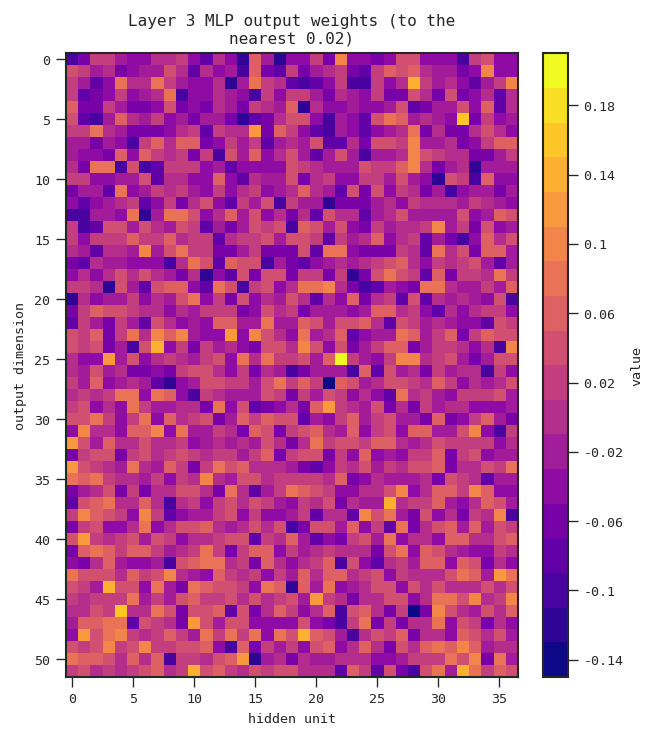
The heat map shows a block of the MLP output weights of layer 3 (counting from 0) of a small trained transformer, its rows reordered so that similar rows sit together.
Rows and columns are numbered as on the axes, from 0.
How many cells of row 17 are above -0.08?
31
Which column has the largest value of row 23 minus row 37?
8
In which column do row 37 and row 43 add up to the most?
35
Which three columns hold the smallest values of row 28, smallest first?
10, 26, 18
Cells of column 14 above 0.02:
13
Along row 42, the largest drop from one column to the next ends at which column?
22
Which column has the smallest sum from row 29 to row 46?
28
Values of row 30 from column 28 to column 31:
-0.02 -0.06 0.06 -0.06
